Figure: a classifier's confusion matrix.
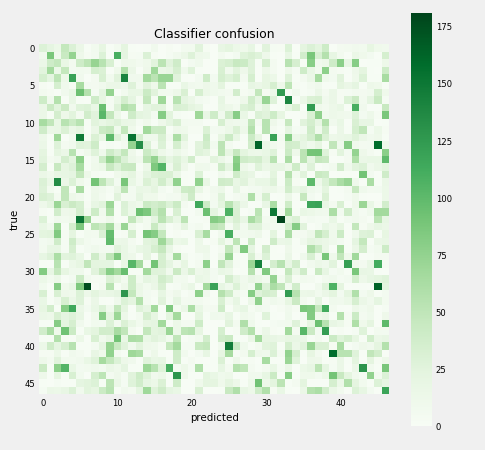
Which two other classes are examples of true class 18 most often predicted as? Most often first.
2, 36
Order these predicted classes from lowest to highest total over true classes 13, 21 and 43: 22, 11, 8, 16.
8, 11, 22, 16
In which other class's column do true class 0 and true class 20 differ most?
28
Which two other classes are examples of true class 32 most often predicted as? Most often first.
6, 45
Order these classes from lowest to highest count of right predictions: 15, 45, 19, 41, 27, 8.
45, 19, 41, 15, 27, 8
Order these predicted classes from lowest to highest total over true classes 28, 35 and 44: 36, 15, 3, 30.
30, 15, 3, 36
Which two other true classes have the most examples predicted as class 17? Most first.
43, 35
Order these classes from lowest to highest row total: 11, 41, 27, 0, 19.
0, 19, 27, 11, 41
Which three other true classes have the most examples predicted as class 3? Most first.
43, 38, 35
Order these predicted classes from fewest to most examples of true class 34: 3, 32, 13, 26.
32, 26, 3, 13
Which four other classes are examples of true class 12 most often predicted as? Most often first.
5, 31, 9, 33
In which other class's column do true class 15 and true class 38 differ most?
46
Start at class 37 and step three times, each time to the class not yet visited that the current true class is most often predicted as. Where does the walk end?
36
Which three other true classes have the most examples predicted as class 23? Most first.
32, 24, 9
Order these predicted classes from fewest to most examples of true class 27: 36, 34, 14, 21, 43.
34, 21, 14, 43, 36
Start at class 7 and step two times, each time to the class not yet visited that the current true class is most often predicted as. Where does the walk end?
11
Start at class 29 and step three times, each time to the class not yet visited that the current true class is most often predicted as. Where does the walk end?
10
